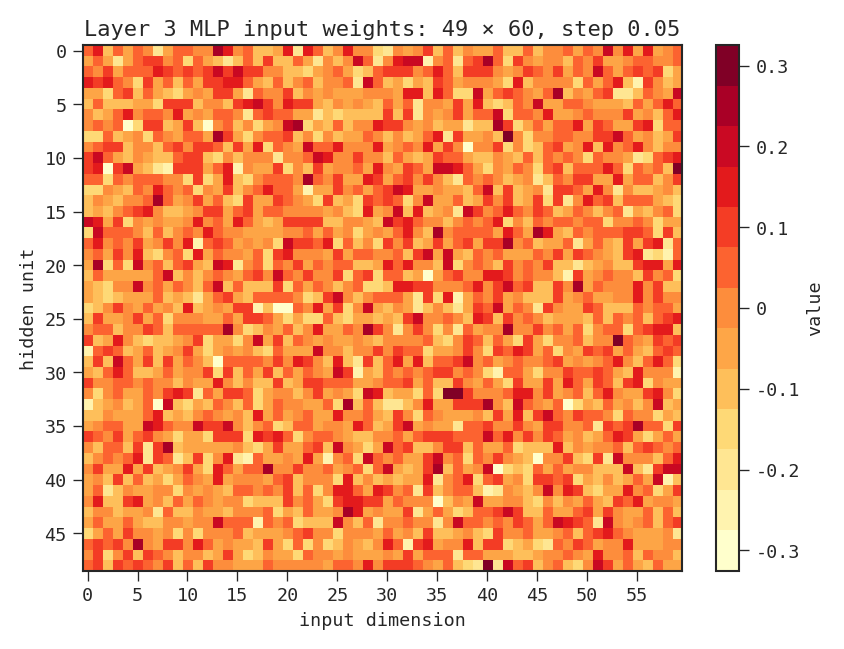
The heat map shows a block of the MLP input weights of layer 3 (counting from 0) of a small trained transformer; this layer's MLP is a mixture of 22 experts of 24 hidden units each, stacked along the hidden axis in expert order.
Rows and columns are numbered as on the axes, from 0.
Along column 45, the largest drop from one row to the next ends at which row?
18
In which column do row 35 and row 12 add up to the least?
37
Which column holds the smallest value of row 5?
33
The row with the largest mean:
2
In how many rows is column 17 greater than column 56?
18
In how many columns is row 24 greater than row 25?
22
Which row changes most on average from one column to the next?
38
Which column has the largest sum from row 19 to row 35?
57
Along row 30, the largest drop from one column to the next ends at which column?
27
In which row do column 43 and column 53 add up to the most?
3
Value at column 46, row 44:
0.05
